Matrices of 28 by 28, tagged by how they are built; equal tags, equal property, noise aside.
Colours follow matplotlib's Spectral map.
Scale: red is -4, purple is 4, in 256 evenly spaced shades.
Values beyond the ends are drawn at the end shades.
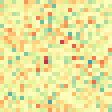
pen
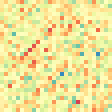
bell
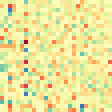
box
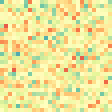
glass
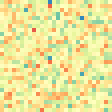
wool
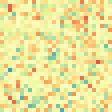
pen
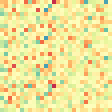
wool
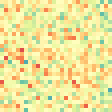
glass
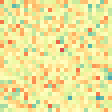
pen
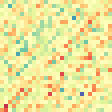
bell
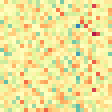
wool
